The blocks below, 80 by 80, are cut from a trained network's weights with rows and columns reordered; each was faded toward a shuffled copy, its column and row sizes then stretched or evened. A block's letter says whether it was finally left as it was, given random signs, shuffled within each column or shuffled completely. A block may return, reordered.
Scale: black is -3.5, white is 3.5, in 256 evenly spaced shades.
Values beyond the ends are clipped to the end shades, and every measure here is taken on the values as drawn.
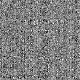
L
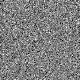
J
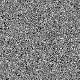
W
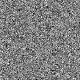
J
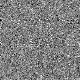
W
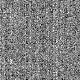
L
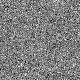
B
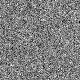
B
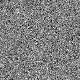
J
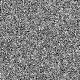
B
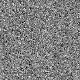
J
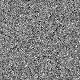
B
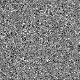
W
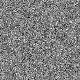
J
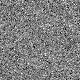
B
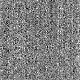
L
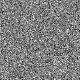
J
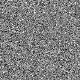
W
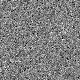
B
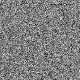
W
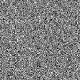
L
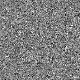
W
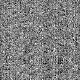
L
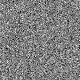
J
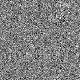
L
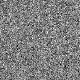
J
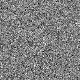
J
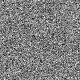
B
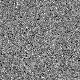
B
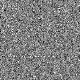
W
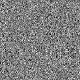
L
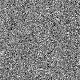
J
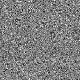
L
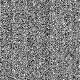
J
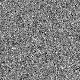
B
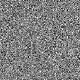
L
